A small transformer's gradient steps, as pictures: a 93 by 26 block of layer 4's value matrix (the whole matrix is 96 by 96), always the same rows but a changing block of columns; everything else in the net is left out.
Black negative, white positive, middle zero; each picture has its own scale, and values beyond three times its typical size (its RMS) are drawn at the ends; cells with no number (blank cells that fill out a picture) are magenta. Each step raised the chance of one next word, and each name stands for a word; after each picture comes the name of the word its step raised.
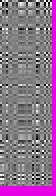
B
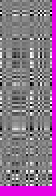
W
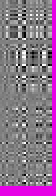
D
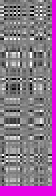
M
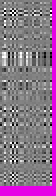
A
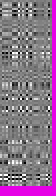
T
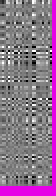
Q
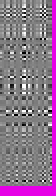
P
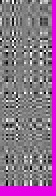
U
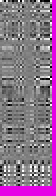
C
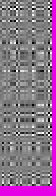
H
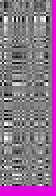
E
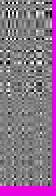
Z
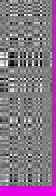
M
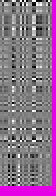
C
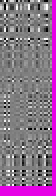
C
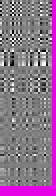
M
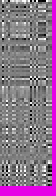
C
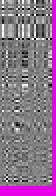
P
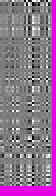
C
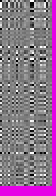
B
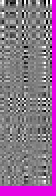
Q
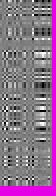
P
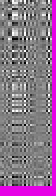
Z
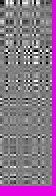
Q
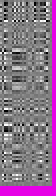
D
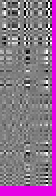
B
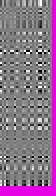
U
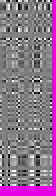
C
